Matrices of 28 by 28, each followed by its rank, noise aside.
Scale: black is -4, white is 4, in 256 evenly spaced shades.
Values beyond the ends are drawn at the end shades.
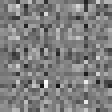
three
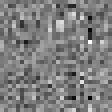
four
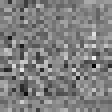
four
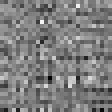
five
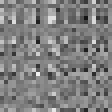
two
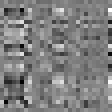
two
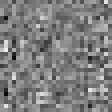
five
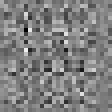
two
